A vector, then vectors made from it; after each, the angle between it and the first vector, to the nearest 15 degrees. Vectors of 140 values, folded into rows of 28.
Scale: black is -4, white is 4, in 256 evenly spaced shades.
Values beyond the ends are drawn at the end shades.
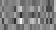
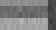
75 degrees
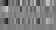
105 degrees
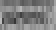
60 degrees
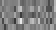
15 degrees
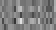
15 degrees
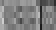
120 degrees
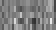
135 degrees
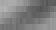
90 degrees
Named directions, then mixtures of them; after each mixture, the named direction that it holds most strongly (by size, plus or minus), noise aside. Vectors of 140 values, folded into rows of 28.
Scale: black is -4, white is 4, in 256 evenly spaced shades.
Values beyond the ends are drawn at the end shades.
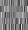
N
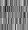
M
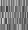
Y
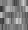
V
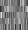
N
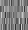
N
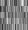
M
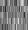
M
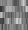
V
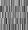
Y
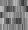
V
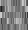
V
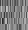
Y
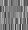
N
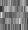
V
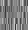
M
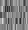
M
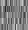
M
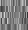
Y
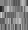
V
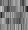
V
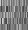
Y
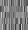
N
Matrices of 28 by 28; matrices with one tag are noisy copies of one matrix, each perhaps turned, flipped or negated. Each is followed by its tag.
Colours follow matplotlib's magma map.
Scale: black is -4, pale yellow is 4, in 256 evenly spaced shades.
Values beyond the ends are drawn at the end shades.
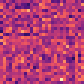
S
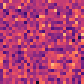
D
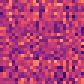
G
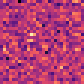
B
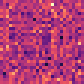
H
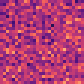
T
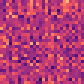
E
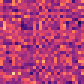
G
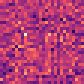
H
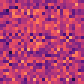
H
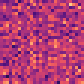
T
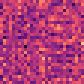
D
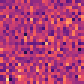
T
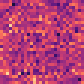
H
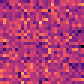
E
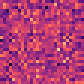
H
